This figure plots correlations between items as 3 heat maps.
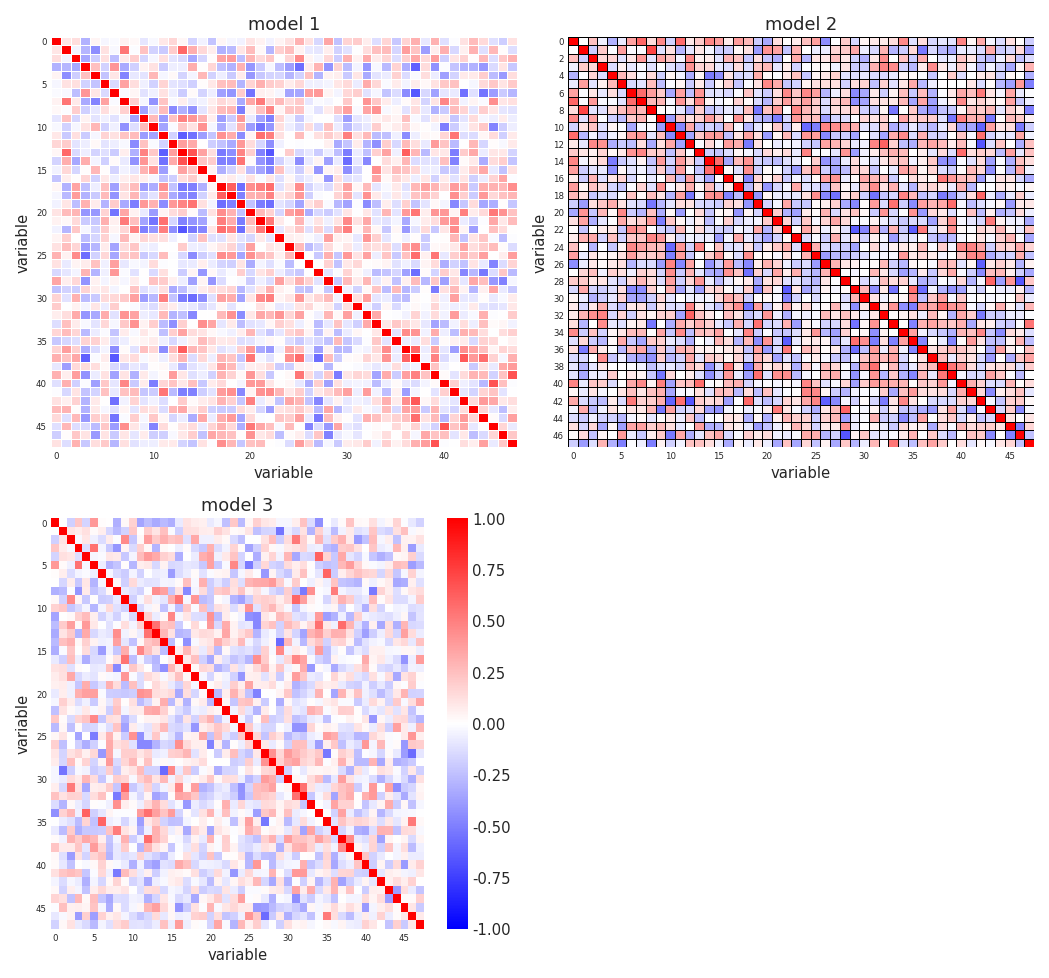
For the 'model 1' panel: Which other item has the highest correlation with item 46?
20
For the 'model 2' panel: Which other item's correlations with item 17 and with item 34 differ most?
31
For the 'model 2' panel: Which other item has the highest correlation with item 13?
40
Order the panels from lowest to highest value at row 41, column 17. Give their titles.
model 2, model 3, model 1
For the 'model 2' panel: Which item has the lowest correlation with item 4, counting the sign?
14
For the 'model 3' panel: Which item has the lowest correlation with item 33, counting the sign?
17
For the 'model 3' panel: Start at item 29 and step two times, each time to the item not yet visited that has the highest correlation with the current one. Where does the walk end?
11
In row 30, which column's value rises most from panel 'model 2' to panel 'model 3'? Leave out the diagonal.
22
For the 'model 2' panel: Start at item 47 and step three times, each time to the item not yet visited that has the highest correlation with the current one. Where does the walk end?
39
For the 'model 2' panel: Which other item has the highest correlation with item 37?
3
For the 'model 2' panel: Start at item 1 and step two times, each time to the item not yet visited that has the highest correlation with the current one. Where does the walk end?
23
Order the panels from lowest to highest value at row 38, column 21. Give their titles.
model 3, model 1, model 2
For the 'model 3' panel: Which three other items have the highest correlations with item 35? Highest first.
6, 46, 25
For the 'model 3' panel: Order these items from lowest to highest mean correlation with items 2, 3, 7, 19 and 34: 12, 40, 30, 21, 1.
40, 21, 1, 30, 12
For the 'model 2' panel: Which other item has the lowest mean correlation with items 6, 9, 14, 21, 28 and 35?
19
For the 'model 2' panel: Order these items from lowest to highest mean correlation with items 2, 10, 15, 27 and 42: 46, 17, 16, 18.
46, 18, 17, 16
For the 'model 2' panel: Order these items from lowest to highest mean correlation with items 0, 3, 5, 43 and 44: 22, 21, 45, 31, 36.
45, 36, 22, 31, 21
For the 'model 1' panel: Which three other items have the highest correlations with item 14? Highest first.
13, 19, 9
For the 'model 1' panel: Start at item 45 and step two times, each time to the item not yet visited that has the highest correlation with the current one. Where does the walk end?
7
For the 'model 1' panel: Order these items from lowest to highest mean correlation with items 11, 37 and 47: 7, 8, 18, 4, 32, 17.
4, 8, 7, 32, 18, 17
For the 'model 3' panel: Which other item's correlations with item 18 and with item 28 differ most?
27
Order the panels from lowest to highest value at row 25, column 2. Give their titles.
model 3, model 2, model 1
